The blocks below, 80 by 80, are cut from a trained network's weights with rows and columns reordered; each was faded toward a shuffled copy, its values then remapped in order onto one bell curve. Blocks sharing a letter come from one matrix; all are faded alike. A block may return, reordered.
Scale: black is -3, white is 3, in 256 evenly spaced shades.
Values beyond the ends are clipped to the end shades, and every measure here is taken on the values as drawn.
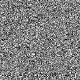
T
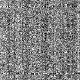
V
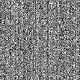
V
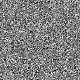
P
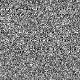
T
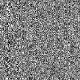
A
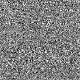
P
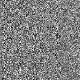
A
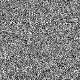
P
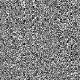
A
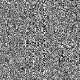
A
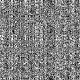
V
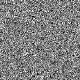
P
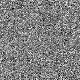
P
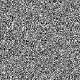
A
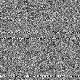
T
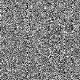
A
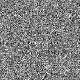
T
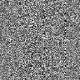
A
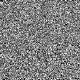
P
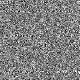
P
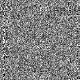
A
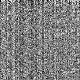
V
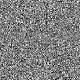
P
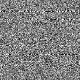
T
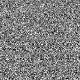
T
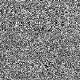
T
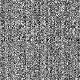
V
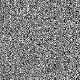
A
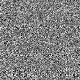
P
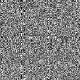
A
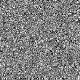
P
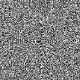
A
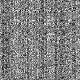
V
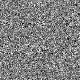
P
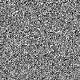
P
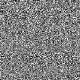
T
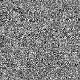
T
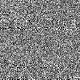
T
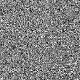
P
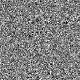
P
